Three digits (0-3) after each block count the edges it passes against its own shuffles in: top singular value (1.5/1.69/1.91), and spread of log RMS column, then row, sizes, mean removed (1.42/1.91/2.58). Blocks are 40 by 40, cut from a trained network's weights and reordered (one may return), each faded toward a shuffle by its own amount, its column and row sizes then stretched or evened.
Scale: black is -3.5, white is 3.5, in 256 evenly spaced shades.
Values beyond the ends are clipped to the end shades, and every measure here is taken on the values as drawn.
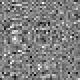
3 0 0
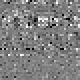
1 0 3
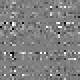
2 2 3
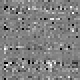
0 1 3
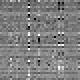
3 2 0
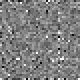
1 0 1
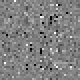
1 1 1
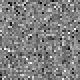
1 0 0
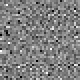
3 1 0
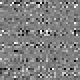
3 1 3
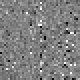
0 1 0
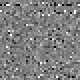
0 0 2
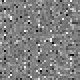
0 2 0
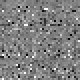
0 0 2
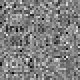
2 1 0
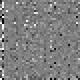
2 2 0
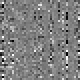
2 3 0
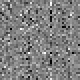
0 2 0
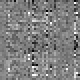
1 3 0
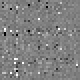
0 1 1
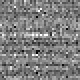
2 1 1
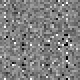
2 1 0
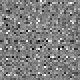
2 0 2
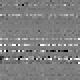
2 0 3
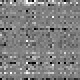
2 2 3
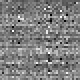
2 2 0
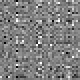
3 2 1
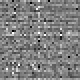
1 2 0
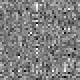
1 1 0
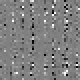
0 3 1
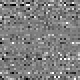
2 0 3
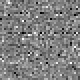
0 0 1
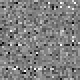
0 1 2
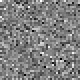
0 0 0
